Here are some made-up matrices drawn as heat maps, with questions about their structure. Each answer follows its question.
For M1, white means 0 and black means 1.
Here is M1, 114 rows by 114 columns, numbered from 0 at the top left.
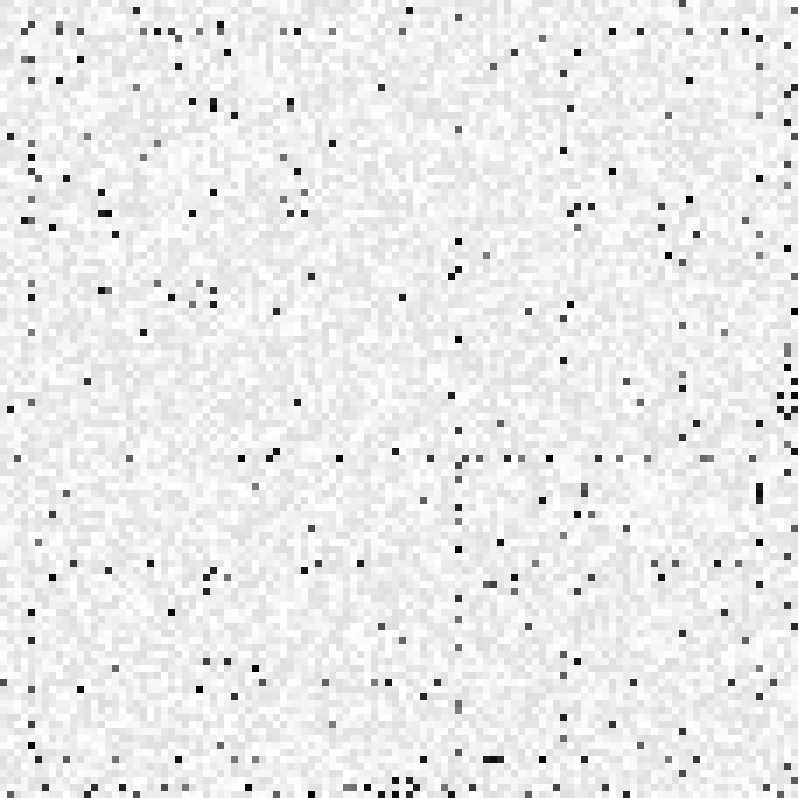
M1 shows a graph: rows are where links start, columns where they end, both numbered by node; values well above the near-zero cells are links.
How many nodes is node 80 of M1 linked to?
9
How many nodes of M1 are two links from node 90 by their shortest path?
8
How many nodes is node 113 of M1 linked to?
12
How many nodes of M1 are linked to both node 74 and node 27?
0
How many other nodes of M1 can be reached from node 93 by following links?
9
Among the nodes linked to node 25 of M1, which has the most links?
node 108
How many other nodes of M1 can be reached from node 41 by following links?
6
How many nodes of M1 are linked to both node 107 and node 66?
1
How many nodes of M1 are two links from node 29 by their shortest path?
3
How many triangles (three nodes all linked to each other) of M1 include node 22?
2
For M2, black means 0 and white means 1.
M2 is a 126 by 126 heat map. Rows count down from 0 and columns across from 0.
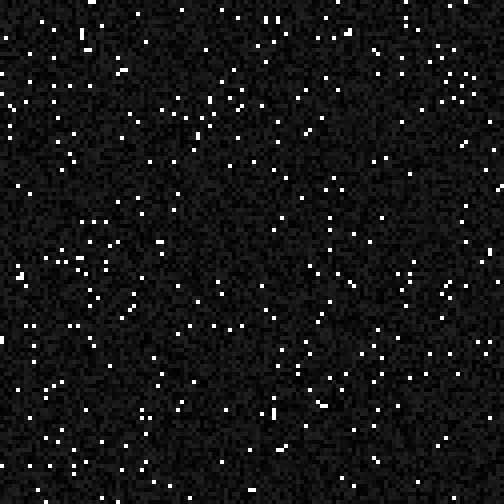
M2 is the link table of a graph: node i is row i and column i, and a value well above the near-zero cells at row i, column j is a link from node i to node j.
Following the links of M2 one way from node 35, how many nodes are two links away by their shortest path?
10
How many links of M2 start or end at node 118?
3
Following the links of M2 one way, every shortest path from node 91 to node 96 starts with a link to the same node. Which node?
node 69
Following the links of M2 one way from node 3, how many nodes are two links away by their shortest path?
4
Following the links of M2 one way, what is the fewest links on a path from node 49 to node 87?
6
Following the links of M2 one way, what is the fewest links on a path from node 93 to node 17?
5
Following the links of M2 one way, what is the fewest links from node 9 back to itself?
4
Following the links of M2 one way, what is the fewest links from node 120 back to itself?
7
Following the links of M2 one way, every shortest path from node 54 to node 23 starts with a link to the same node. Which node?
node 95
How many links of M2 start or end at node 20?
8
